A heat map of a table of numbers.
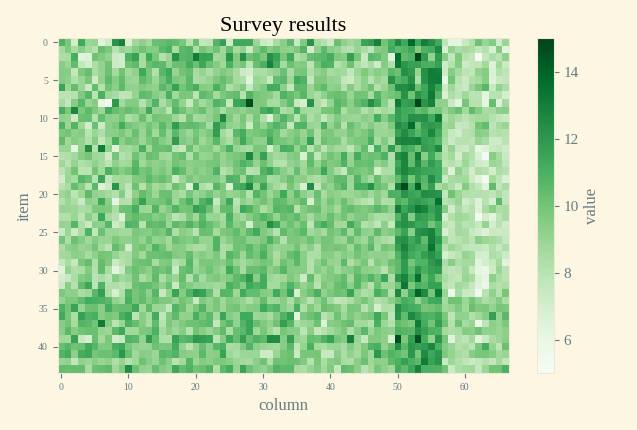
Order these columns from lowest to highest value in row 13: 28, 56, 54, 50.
28, 56, 54, 50
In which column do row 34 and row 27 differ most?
10
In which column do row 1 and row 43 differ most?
66
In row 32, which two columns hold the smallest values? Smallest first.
63, 62
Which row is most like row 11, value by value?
6
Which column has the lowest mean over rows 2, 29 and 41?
62
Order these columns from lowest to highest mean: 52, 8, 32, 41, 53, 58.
58, 8, 41, 32, 52, 53
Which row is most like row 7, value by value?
25
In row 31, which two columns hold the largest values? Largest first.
53, 51
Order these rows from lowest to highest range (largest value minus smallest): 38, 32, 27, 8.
38, 27, 32, 8
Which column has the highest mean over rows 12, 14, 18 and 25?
55
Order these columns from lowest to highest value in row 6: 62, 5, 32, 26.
26, 62, 5, 32
